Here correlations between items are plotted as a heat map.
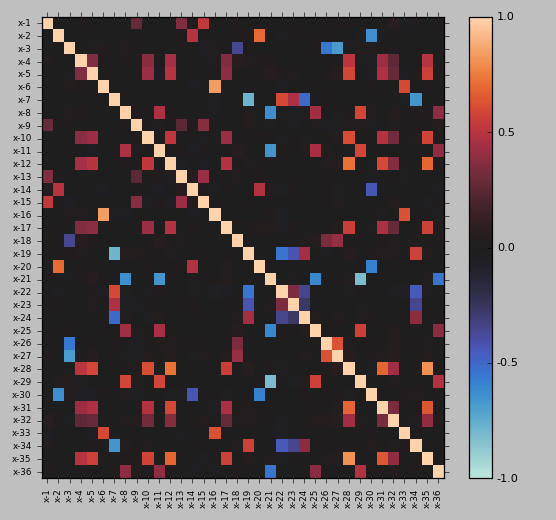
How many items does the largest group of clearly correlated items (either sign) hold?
9
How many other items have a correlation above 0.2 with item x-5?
8
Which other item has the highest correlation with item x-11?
x-29
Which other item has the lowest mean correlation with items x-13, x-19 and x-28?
x-7
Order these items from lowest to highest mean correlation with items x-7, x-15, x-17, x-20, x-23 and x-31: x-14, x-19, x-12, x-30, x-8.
x-19, x-30, x-8, x-14, x-12
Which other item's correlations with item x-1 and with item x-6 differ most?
x-16
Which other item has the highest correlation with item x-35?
x-28
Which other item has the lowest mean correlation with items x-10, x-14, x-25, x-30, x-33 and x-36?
x-21
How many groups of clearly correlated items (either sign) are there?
7
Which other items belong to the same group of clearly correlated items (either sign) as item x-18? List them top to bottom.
x-3, x-26, x-27
